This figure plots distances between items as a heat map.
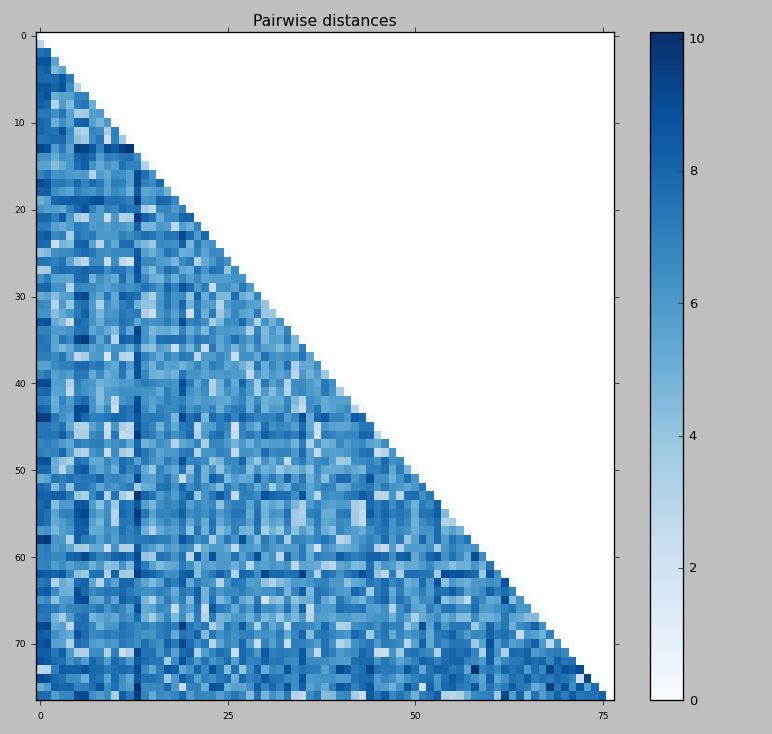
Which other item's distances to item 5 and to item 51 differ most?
19
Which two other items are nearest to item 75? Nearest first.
51, 19
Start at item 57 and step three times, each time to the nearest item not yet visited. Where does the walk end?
15
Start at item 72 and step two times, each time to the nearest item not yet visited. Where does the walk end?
17
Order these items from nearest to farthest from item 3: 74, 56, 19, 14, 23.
56, 14, 23, 74, 19
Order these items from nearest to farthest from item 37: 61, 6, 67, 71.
71, 6, 61, 67
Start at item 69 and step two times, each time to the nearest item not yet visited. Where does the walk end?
44
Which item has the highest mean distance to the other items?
13
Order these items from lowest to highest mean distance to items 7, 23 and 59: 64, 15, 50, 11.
11, 50, 15, 64
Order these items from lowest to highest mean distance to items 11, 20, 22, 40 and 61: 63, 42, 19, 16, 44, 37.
37, 42, 16, 63, 44, 19
